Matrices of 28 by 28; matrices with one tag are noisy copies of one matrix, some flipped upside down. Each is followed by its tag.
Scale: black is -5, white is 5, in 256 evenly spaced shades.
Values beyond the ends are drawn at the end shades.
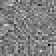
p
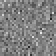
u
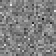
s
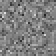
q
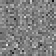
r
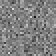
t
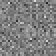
t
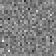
u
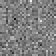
r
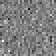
u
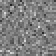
q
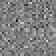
t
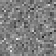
s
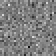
u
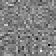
p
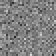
r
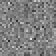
t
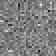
p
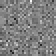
r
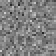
q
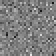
r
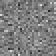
p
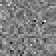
q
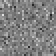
u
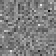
p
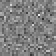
s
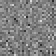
r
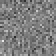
u
